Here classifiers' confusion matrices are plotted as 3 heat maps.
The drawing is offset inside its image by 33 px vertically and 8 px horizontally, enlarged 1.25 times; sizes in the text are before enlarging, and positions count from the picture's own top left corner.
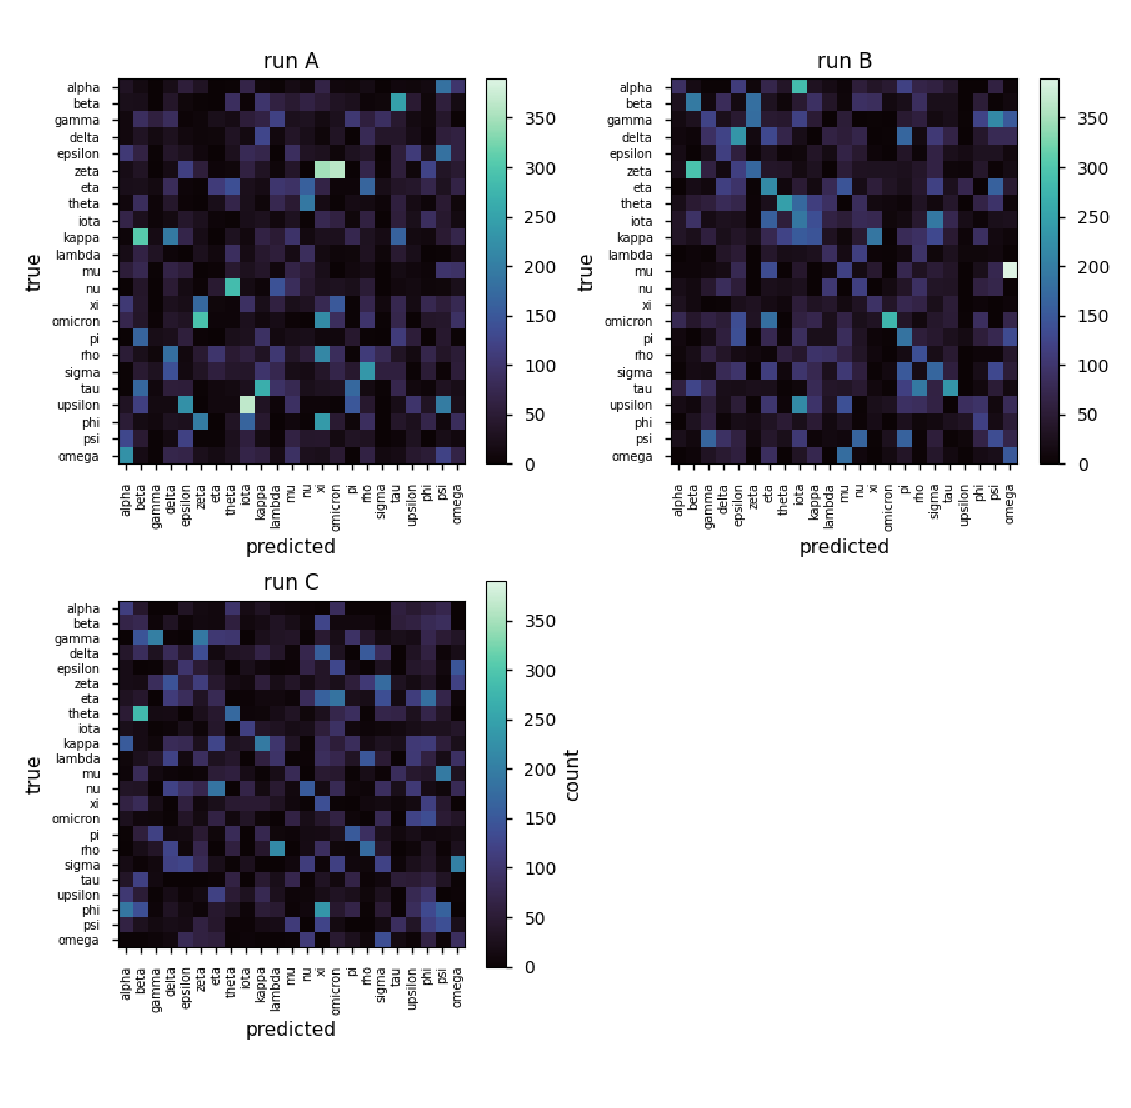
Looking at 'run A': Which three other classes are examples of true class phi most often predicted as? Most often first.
xi, zeta, iota
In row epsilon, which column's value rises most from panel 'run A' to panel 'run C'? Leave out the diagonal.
omicron
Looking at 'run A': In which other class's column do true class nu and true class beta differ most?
tau
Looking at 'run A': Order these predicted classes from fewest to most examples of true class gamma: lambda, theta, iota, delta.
theta, iota, delta, lambda
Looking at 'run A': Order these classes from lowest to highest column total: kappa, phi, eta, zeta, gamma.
gamma, eta, phi, zeta, kappa
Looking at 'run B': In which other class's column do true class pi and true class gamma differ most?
zeta
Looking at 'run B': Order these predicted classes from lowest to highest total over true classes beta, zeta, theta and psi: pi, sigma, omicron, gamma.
omicron, sigma, pi, gamma
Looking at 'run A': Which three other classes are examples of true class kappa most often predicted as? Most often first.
beta, delta, tau
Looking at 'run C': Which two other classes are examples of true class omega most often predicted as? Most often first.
sigma, nu
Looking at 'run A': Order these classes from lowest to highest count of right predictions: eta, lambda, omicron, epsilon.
epsilon, lambda, omicron, eta
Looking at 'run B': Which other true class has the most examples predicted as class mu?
omega
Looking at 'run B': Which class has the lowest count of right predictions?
epsilon
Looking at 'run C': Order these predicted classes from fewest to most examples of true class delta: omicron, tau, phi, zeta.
tau, omicron, phi, zeta
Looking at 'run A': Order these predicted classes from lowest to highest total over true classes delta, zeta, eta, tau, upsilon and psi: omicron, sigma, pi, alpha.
sigma, alpha, pi, omicron
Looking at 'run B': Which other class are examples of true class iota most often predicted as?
sigma
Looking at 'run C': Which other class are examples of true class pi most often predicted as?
gamma
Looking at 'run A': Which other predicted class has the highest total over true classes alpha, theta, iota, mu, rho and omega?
psi
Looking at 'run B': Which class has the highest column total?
iota
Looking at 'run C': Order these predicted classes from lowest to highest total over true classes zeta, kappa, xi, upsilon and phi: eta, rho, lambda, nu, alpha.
nu, rho, lambda, eta, alpha
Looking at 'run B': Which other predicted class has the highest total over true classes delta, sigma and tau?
pi
